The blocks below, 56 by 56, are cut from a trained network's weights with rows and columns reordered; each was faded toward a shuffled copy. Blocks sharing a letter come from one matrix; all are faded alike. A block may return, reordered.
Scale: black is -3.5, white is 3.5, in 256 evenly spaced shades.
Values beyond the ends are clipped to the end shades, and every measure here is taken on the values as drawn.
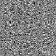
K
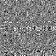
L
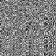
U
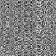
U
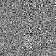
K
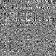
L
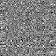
L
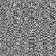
U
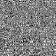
L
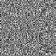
U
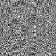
U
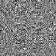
L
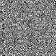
K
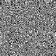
K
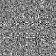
L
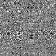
L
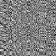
U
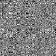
L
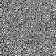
K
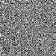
L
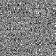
K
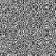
U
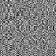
U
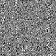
K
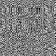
U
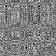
U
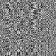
U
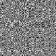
U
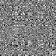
L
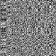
U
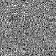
L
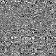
L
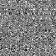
L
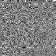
L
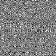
L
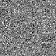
K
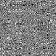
L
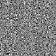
K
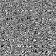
L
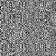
U
